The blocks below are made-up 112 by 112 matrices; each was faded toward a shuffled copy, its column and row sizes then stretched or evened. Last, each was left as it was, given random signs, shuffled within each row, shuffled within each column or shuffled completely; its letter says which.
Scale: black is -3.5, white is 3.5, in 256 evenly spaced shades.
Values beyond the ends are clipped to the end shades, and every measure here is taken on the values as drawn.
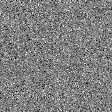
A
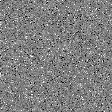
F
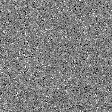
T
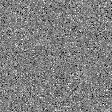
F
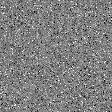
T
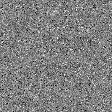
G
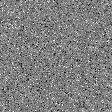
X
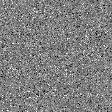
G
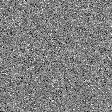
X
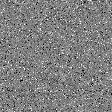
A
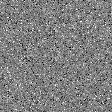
A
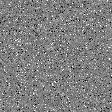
G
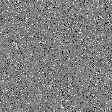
F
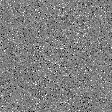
F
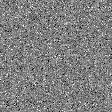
A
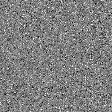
T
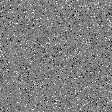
T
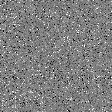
G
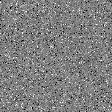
G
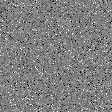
A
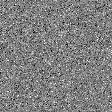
A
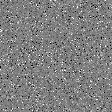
G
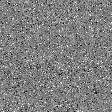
A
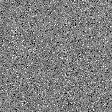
T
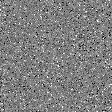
T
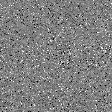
G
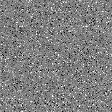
F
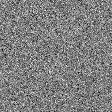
T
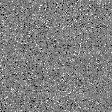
F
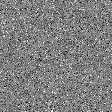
A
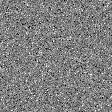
X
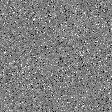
X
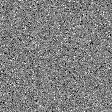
X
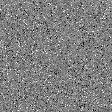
T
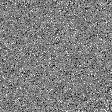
A
